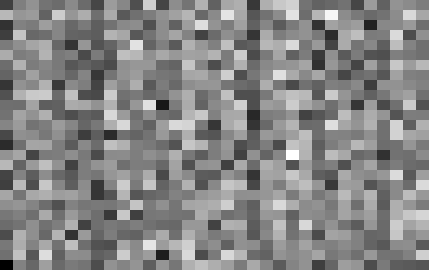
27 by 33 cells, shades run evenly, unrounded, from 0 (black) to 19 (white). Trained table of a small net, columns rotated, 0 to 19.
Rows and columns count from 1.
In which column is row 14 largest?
31
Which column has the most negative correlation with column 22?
28
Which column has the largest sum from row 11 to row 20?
23
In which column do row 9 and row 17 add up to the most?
4
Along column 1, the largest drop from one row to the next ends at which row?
3
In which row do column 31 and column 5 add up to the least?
12
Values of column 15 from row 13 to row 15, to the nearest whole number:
16 13 15
